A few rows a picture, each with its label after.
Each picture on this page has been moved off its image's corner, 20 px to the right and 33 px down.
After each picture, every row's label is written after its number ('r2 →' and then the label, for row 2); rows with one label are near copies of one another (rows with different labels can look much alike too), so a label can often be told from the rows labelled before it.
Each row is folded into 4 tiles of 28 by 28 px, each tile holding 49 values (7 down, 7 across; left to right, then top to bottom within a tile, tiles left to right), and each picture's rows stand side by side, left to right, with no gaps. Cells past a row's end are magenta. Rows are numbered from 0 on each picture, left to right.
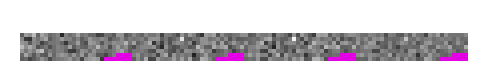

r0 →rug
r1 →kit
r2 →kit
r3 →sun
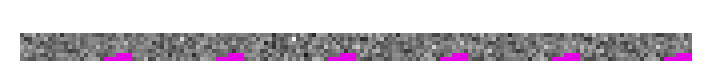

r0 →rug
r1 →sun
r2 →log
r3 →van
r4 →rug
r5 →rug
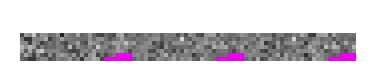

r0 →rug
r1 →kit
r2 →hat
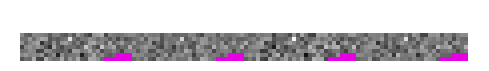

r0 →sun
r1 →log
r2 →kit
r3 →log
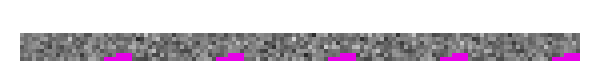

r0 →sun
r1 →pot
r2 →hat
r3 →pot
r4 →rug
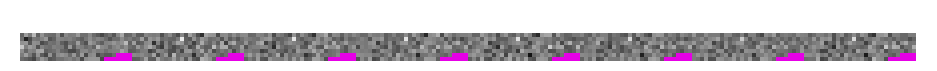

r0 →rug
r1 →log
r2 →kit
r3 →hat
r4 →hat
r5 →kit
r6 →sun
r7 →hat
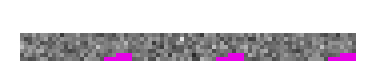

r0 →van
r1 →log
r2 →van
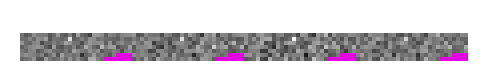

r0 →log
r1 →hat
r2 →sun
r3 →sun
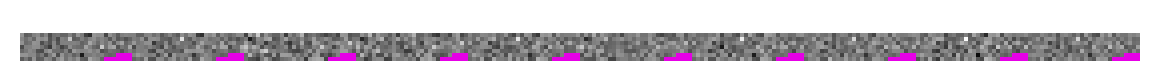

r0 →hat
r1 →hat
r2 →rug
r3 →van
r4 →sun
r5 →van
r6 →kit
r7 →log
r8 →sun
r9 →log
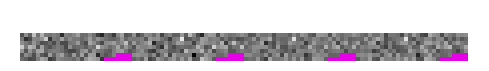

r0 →van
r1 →hat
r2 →log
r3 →kit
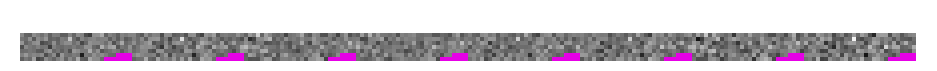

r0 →hat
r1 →sun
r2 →pot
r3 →van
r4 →hat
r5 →hat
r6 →rug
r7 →hat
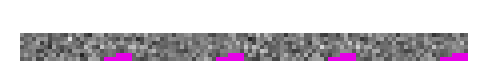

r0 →kit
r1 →rug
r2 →van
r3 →van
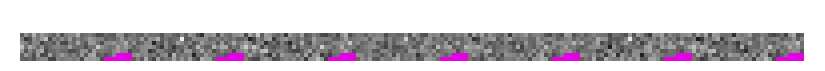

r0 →van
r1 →log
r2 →rug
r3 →log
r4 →rug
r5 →kit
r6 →rug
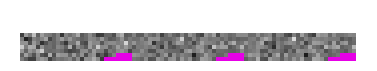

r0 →rug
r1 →hat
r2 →kit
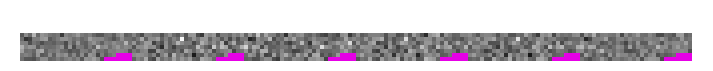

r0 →rug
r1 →log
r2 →van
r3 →sun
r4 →sun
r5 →rug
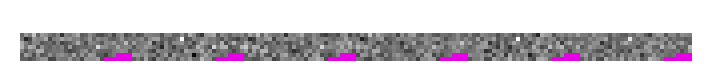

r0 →van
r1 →hat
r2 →van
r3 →pot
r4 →log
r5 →sun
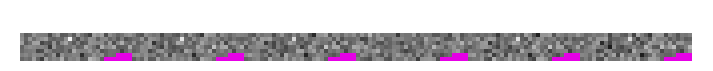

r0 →sun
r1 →log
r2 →log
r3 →rug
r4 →log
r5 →kit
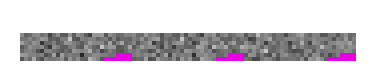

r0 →hat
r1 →sun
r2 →pot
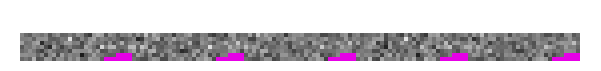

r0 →hat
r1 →van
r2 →van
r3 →kit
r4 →rug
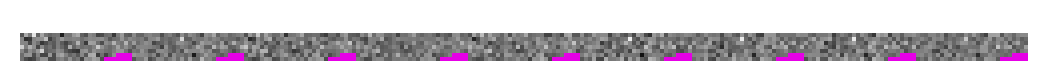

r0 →pot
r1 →hat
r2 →van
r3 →pot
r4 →rug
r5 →sun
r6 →kit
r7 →log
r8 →hat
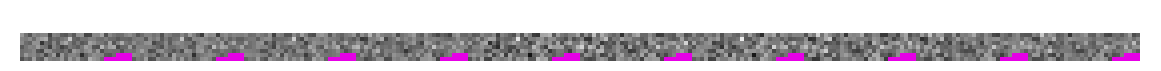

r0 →sun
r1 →hat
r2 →kit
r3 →van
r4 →kit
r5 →van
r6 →hat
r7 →pot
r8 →pot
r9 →pot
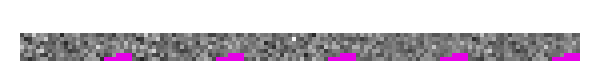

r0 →pot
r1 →pot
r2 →hat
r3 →van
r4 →pot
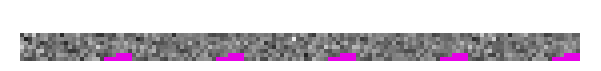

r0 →rug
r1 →van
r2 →hat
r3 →van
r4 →pot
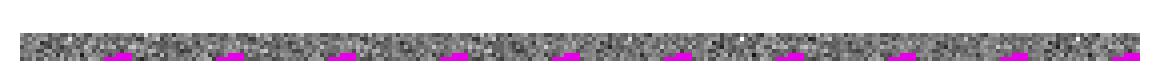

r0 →sun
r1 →pot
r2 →pot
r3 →rug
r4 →pot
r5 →log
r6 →kit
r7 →pot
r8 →hat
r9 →kit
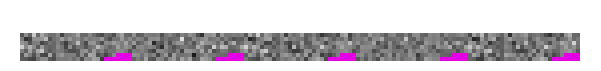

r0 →pot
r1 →hat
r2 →rug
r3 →sun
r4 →rug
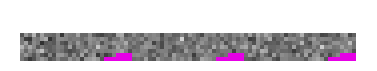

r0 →rug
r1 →log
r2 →van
